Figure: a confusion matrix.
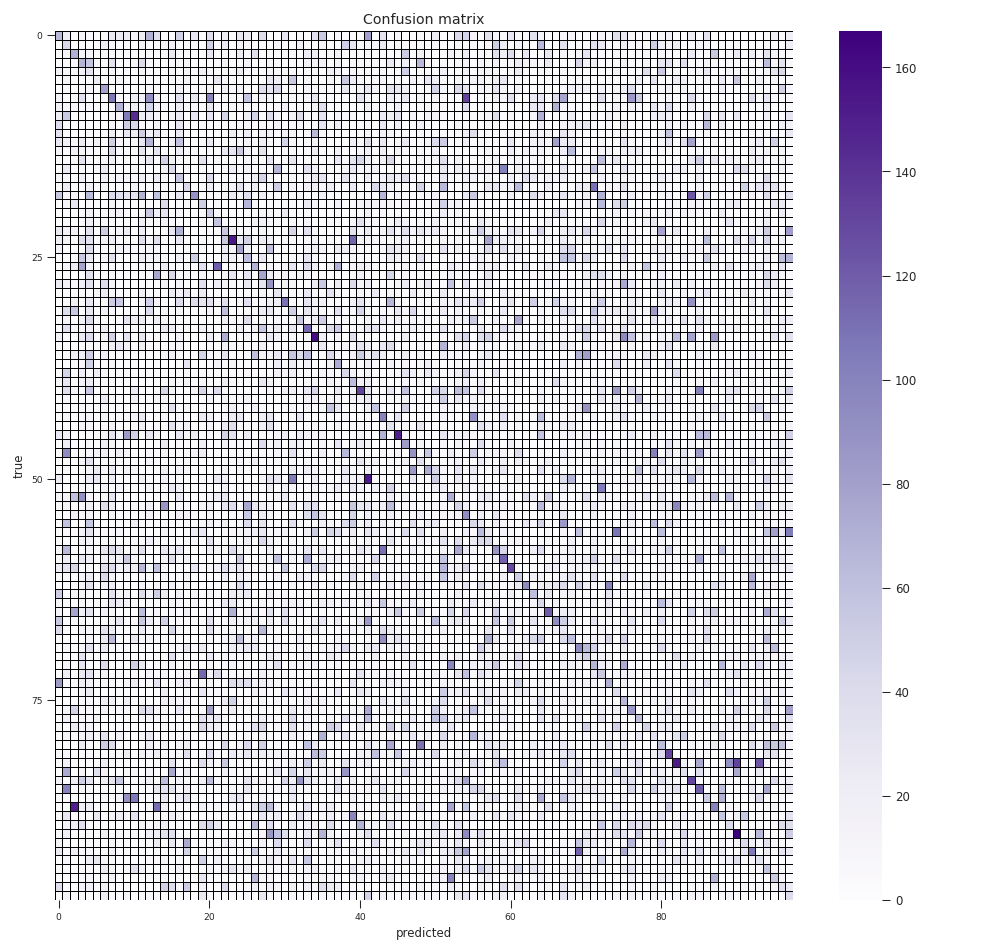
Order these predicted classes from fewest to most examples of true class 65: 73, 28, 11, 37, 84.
37, 73, 28, 84, 11
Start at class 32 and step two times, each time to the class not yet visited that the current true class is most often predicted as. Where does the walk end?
92
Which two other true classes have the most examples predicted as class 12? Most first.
7, 0
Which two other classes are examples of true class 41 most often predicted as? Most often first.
77, 51
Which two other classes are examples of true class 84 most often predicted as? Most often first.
32, 54
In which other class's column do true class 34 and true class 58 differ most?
43
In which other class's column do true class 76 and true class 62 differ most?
73
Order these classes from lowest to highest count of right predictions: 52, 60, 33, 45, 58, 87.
52, 58, 87, 33, 60, 45
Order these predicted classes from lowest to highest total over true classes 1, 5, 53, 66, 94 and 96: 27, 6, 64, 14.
27, 6, 64, 14
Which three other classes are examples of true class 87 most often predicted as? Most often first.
2, 13, 52
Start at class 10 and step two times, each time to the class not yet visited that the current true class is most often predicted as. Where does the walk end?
9
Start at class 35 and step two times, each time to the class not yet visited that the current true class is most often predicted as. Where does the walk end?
72
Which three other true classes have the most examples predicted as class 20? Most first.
7, 76, 84
